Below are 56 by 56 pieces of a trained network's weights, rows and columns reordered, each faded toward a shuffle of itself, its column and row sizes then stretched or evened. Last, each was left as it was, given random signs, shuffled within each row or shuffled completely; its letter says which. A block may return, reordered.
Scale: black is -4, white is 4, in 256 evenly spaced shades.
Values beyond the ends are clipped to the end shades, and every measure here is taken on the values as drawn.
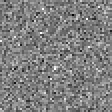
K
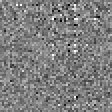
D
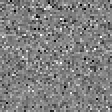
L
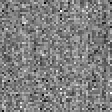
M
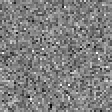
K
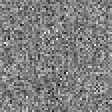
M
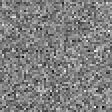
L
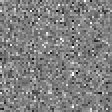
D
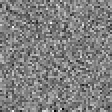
D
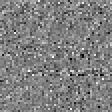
L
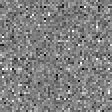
D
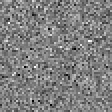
L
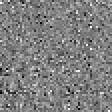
D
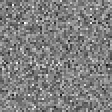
L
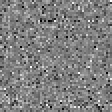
L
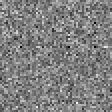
D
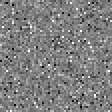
K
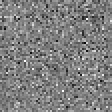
M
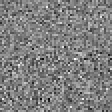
L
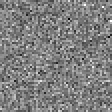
K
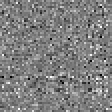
M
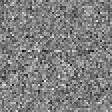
L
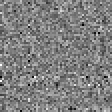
D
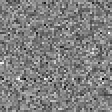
L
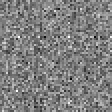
M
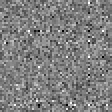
D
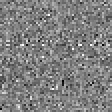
L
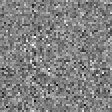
D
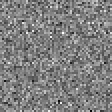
L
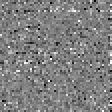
D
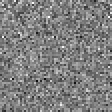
L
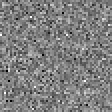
L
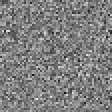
L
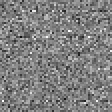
L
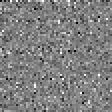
D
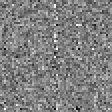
D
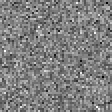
K
